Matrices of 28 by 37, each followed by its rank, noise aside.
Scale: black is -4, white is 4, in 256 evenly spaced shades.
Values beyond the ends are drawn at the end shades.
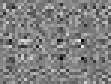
four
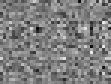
four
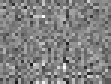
six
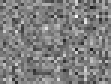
six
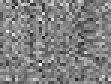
six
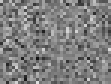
eight
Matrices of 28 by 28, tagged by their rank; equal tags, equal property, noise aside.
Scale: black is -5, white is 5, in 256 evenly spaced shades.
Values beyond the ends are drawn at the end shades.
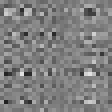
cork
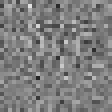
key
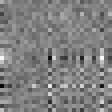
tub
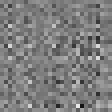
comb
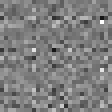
comb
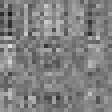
cork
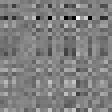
tub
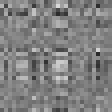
tub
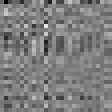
cork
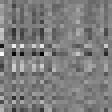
tub
